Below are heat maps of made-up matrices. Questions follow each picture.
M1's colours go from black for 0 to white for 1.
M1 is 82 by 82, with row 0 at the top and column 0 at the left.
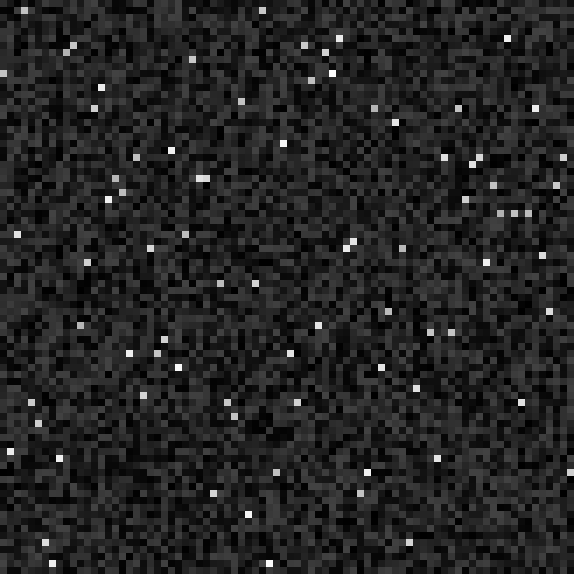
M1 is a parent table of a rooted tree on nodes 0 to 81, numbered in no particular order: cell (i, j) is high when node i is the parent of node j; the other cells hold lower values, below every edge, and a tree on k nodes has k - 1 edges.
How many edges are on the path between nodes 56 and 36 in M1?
3
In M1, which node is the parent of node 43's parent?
77
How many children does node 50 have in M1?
3
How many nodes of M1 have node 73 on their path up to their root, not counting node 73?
9
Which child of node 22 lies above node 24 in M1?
80
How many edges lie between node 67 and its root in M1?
4
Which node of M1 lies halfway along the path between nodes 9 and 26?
44
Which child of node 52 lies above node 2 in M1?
25
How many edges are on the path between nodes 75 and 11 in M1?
8
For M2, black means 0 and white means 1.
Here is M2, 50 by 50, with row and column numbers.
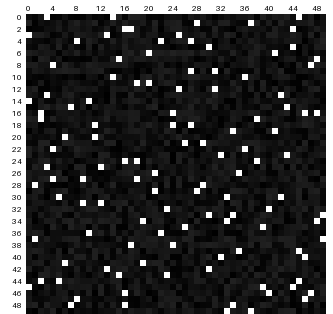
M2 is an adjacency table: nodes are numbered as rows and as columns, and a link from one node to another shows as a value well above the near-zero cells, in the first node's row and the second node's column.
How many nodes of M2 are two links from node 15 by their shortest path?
2
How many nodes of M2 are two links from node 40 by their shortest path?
3
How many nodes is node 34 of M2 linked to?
3
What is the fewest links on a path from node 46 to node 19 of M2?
4
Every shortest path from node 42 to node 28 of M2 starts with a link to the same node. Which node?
node 30
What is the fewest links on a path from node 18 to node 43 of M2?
6
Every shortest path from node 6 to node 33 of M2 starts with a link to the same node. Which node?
node 41
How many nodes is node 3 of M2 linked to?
3
